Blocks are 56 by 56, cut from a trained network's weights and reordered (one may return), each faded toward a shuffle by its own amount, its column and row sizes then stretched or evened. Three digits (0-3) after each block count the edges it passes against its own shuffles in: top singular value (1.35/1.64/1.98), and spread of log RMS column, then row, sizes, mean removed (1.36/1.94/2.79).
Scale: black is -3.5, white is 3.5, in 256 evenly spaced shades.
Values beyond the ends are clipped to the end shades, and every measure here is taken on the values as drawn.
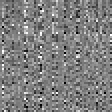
3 3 1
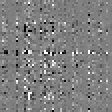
2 3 2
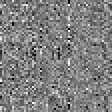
2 2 0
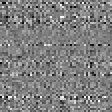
3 1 3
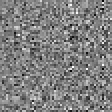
3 2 1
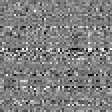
3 0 3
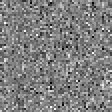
0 2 0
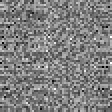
3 0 0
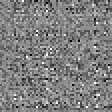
0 2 2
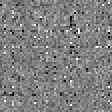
0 2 2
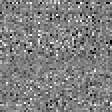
0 2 2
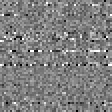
2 0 2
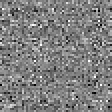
2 2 2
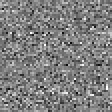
1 0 2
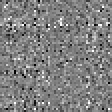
2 2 1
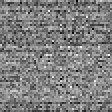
2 1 1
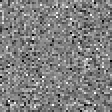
1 1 0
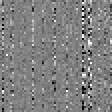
2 3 0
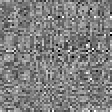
3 1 1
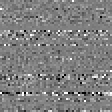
1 0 3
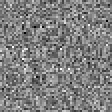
3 0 0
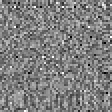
2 0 1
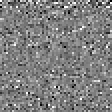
1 0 2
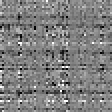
3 3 2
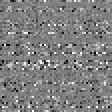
0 0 3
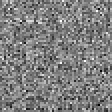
2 0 1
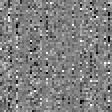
0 3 0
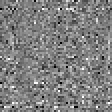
1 2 2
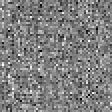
2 2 0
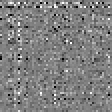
2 2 2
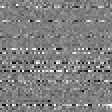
3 0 3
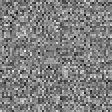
3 0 1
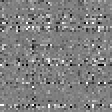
1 2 3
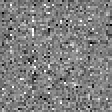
0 2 1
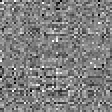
3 1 2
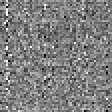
2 2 0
